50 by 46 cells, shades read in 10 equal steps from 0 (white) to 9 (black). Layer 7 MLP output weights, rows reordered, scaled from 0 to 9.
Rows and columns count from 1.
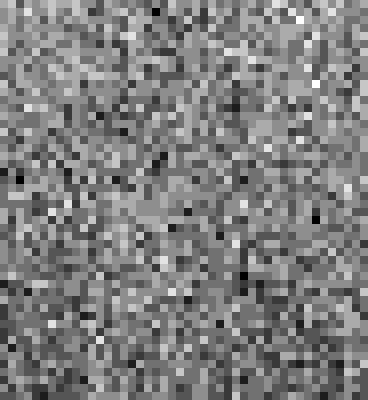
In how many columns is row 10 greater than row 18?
15
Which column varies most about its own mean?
31
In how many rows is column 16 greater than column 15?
23
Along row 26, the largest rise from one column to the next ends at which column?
10
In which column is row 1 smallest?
35
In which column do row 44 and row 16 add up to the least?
24
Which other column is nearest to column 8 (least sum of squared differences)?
25
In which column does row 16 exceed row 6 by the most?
39
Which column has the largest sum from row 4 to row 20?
16
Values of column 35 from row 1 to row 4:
1 4 2 4
